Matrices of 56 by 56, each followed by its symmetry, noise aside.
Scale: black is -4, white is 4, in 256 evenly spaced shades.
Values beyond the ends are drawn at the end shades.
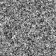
no symmetry.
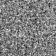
antisymmetric.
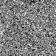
antisymmetric.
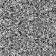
mirrored top to bottom.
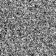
antisymmetric.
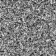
antisymmetric.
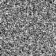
no symmetry.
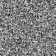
antisymmetric.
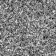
no symmetry.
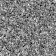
symmetric across the other diagonal.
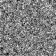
symmetric across the other diagonal.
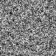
no symmetry.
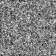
mirrored top to bottom.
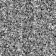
same after a half turn.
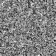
symmetric.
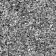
no symmetry.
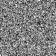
antisymmetric.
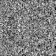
mirrored top to bottom.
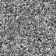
symmetric.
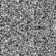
mirrored top to bottom.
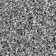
no symmetry.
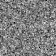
no symmetry.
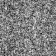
mirrored top to bottom.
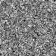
symmetric.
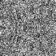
mirrored top to bottom.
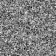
same after a half turn.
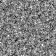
same after a half turn.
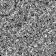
symmetric.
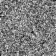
symmetric.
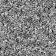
same after a half turn.
